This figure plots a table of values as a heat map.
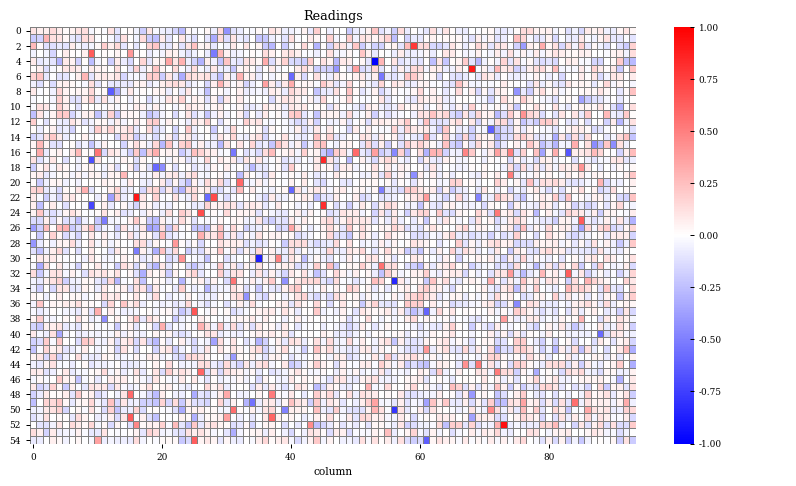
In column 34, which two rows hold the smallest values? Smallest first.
49, 18
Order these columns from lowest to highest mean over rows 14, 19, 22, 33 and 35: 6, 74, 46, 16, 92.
46, 6, 92, 74, 16
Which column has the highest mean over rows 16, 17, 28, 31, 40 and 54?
10
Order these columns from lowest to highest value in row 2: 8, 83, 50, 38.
8, 38, 83, 50
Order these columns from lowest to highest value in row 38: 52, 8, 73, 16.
8, 52, 16, 73
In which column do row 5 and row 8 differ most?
68
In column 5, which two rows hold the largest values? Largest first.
26, 11
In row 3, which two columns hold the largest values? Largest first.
9, 15
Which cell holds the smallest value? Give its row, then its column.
4, 53
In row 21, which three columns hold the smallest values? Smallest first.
40, 54, 23
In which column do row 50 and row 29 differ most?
56
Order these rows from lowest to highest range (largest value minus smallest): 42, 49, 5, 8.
42, 8, 49, 5
